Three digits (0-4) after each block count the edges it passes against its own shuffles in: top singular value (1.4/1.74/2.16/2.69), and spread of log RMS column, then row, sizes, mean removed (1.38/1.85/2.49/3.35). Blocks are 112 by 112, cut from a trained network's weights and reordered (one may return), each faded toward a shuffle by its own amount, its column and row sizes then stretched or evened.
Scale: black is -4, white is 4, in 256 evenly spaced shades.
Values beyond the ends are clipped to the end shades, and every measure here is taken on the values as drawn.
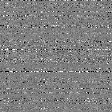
2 1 4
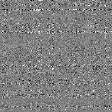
0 3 4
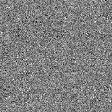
2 1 2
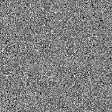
1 2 2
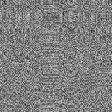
4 1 0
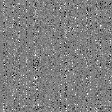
1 4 1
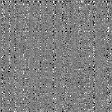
3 4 2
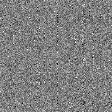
1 3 0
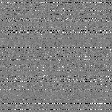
4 1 4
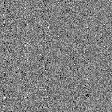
2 2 0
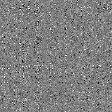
0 3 1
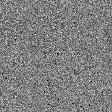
1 2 0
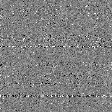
2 1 3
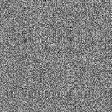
3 2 0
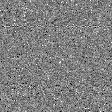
2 0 1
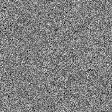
1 2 0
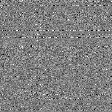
1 0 4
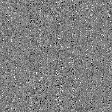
0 3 0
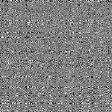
2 3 4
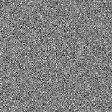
3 2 0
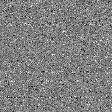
1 0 2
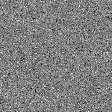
0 0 1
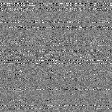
3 1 4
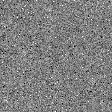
1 1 0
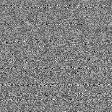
0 0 4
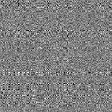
4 2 4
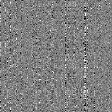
3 4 0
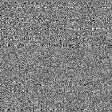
2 0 4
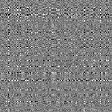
4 3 4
